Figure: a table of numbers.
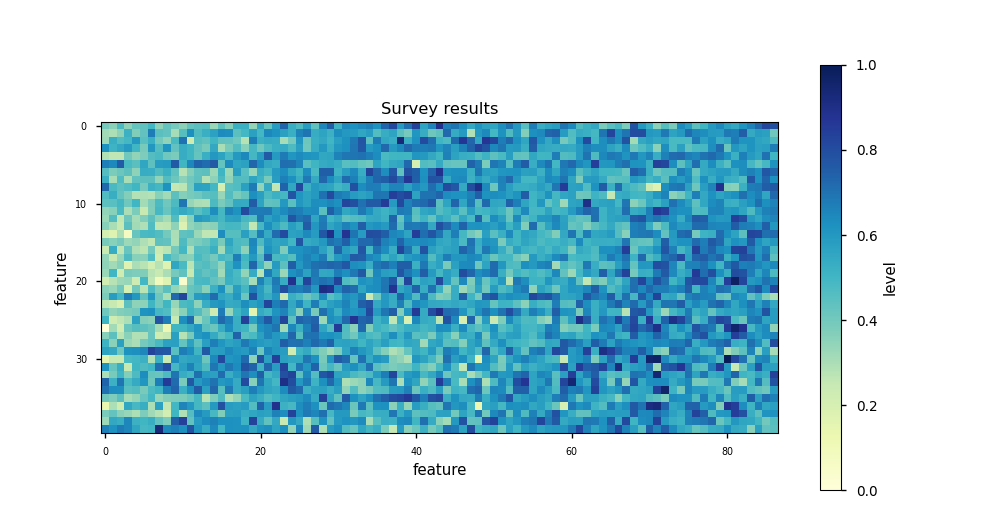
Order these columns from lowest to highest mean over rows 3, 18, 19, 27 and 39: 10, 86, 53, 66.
10, 53, 86, 66
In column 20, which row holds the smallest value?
19
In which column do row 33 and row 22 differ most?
23
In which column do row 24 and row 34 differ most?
72
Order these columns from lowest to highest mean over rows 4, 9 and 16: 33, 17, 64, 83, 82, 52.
17, 52, 64, 83, 33, 82
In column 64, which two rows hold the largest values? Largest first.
29, 31
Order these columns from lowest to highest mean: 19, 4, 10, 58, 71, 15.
4, 10, 15, 19, 58, 71
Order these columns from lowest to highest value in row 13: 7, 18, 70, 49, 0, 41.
7, 0, 18, 70, 49, 41
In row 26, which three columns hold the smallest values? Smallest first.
0, 8, 2
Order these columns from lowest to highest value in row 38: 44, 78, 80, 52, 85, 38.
44, 85, 80, 52, 38, 78
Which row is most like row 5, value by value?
34
